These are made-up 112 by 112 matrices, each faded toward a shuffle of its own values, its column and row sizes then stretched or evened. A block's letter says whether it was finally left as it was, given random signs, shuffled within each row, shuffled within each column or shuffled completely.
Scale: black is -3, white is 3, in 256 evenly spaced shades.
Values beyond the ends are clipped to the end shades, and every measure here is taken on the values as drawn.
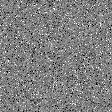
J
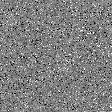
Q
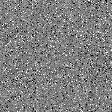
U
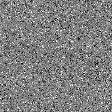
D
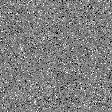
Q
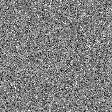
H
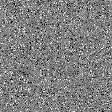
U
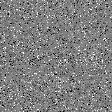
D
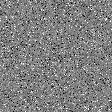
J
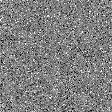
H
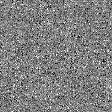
U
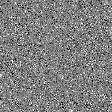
U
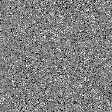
D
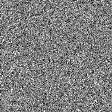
H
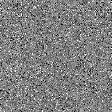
U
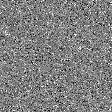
Q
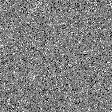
Q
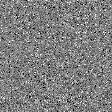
D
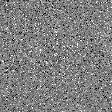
U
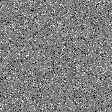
J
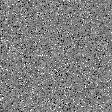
H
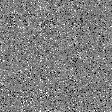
D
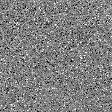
Q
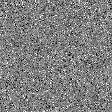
Q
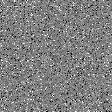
U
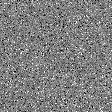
Q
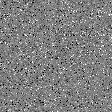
Q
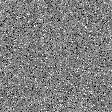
J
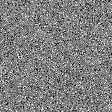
J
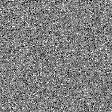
D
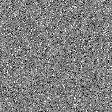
H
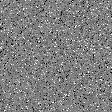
J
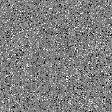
U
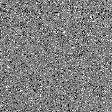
D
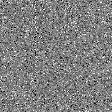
U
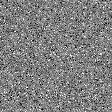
Q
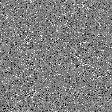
U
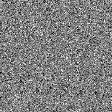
U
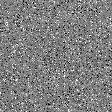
H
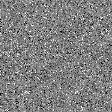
D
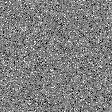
J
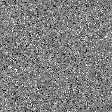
H
